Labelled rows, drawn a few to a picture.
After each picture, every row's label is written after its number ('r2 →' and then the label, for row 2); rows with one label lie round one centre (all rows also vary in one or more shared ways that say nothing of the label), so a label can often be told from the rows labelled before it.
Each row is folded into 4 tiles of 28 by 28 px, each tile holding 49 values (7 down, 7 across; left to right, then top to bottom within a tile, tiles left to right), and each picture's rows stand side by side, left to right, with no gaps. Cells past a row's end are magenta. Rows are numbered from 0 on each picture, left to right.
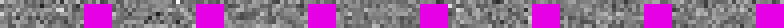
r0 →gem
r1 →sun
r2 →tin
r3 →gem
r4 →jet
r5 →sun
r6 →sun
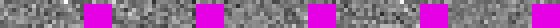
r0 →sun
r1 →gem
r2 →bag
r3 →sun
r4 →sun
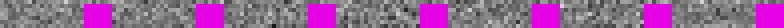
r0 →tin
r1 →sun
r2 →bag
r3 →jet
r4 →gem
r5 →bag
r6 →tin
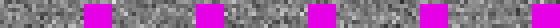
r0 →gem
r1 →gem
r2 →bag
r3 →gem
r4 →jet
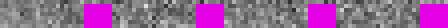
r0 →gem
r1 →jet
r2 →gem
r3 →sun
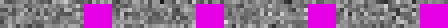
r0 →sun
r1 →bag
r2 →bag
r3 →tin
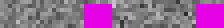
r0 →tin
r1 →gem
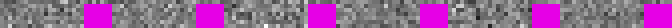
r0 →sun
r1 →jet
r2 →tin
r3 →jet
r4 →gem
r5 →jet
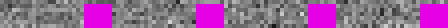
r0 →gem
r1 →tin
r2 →bag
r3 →tin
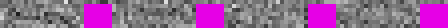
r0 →sun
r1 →bag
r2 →bag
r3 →jet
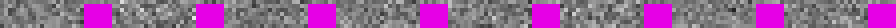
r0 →sun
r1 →jet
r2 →tin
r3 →sun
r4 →sun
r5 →gem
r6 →tin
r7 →jet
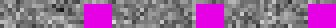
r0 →sun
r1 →jet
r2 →sun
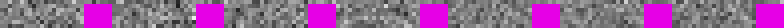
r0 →bag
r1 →sun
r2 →sun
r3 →jet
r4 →bag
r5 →jet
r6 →jet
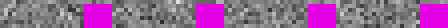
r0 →jet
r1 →bag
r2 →tin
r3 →gem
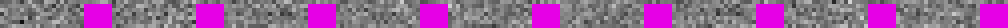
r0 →tin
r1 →bag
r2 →sun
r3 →bag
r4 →jet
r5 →jet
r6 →sun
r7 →bag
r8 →tin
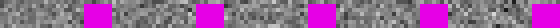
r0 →bag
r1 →tin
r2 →tin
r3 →sun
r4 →tin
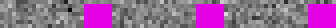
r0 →jet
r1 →sun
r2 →gem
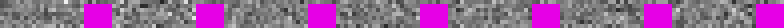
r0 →tin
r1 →tin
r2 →tin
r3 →jet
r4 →bag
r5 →tin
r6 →bag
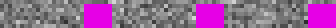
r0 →sun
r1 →tin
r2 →sun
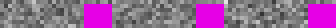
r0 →gem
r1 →tin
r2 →gem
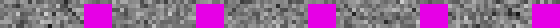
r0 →bag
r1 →sun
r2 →sun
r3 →gem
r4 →jet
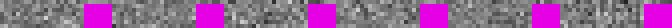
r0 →tin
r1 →sun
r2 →bag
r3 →gem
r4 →jet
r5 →gem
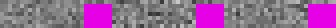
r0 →jet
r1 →gem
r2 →tin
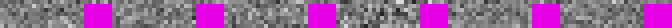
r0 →tin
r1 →jet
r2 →jet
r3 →sun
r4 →jet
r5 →jet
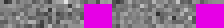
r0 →jet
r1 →bag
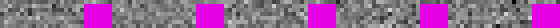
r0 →sun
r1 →jet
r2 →sun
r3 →tin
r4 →bag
